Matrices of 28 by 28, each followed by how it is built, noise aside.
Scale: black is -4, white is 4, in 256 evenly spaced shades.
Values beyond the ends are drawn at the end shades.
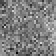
smooth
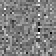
uneven columns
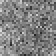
smooth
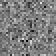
uneven rows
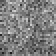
smooth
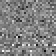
uneven rows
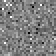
sparse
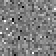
sparse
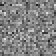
uneven rows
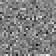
uneven rows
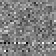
uneven rows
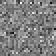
uneven rows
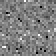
sparse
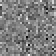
uneven columns
